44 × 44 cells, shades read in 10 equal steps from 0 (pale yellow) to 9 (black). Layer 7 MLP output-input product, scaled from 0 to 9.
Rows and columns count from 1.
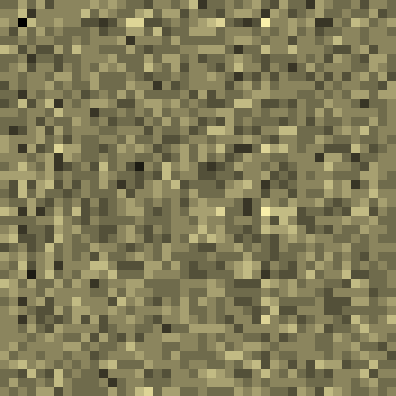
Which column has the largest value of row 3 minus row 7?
3
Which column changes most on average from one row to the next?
30
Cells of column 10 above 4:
19
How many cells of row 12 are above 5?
11
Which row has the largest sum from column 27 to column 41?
9
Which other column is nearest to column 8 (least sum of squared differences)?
34
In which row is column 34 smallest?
44
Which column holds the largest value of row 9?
27
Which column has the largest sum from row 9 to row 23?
13
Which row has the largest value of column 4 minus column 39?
31
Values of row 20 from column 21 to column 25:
4 4 6 6 5
